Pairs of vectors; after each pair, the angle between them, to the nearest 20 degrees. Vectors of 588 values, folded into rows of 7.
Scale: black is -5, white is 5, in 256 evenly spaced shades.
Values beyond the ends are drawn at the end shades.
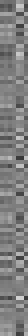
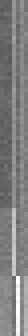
80 degrees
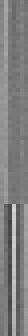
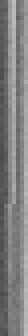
100 degrees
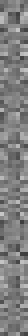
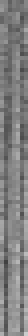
120 degrees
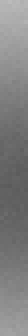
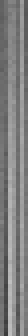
100 degrees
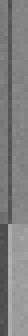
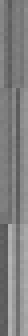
40 degrees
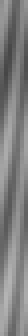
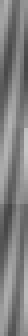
20 degrees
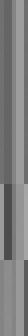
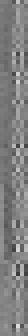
60 degrees
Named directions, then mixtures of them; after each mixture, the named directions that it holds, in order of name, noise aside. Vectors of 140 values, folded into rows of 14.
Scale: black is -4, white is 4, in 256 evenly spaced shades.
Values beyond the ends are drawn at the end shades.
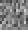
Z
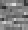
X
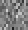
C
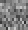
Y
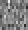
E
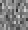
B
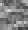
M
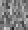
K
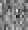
B, C.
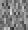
K.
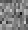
M, Z.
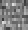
K, X, Z.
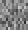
B, Y, Z.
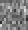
B, Y, Z.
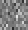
C.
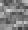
M.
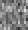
B, M, Z.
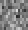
B, C.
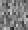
K.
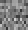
X, Y.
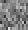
Y.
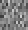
B, C, E.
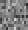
E, X, Y.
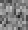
M, Y, Z.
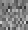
B, Y.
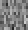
E, K.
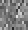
C.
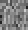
E, Z.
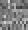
E, X, Y.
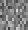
B, Y, Z.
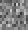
Z.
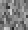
K.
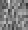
C, E, X.
